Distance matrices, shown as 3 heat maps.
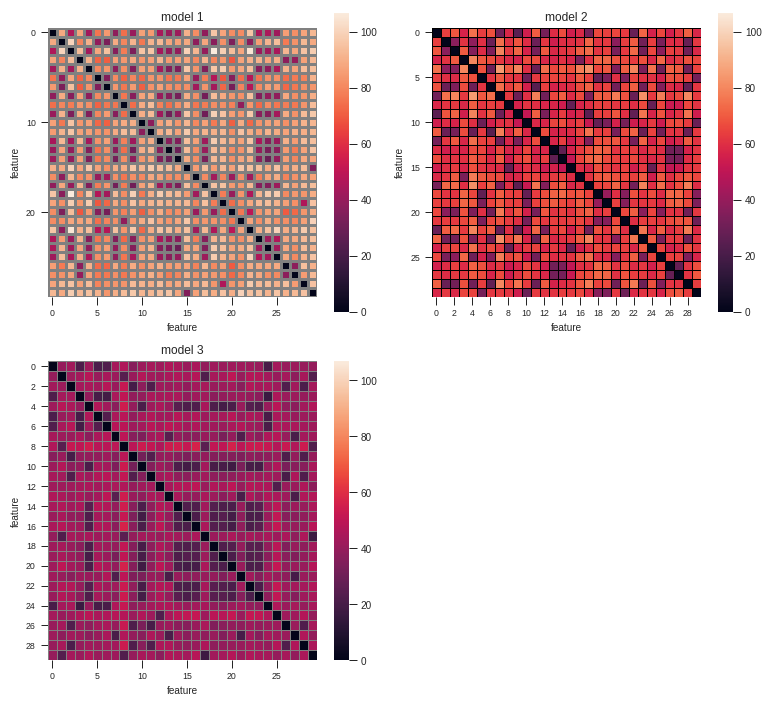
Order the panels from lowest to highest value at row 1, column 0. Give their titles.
model 3, model 2, model 1
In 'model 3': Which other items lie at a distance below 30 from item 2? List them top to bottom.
9, 11, 26, 28
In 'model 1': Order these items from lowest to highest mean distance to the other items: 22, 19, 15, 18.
18, 22, 19, 15
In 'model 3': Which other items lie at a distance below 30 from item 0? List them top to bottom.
3, 5, 6, 24
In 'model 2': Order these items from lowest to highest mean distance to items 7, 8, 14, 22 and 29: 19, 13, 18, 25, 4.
13, 19, 18, 25, 4
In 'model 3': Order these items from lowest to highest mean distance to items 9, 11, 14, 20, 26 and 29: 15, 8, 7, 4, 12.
15, 4, 7, 12, 8
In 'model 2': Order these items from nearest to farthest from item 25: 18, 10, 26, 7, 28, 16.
28, 10, 18, 26, 16, 7
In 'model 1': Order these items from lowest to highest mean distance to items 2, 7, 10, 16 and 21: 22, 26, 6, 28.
6, 22, 26, 28
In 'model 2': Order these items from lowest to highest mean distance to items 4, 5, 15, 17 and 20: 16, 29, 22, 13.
29, 22, 13, 16
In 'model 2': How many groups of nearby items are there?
6
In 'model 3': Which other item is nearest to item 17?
29
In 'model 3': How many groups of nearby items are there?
6
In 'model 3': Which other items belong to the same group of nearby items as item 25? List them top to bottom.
12
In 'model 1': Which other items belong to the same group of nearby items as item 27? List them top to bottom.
3, 26
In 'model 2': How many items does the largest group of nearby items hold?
9
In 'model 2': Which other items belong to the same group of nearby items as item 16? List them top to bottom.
3
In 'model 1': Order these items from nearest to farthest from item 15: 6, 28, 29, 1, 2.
29, 6, 1, 28, 2
